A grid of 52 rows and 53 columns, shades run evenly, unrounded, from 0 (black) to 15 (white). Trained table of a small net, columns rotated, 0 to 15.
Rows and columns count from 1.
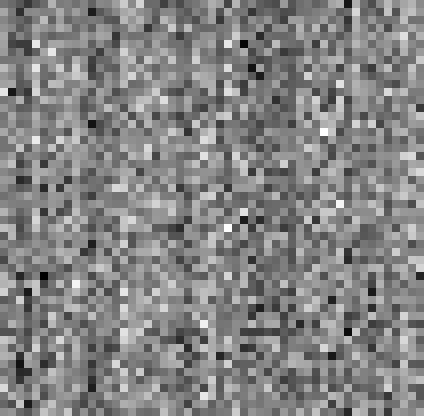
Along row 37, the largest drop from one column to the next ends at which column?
47
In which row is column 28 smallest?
45
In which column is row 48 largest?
27
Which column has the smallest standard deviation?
46
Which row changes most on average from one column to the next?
49
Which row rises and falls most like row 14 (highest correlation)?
35
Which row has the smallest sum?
42
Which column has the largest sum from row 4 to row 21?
5
